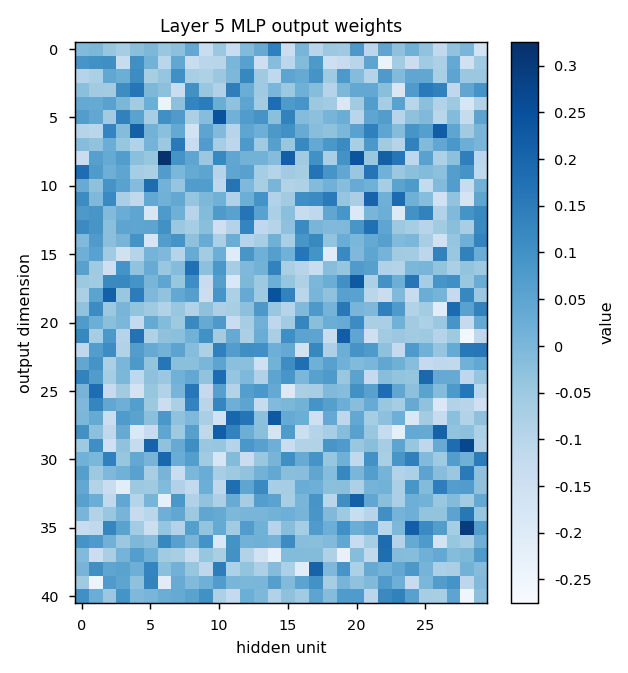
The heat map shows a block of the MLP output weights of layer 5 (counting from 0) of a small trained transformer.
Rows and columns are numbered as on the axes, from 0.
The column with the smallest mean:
26
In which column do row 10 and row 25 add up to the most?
8
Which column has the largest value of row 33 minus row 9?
20
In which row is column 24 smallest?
27
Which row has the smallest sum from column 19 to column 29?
1
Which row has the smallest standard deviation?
31
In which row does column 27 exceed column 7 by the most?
19
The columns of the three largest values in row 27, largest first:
14, 11, 12
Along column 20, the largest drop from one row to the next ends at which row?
34
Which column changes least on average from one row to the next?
9
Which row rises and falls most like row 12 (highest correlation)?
5
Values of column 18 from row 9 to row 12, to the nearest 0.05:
0.1 0 0.15 0.05
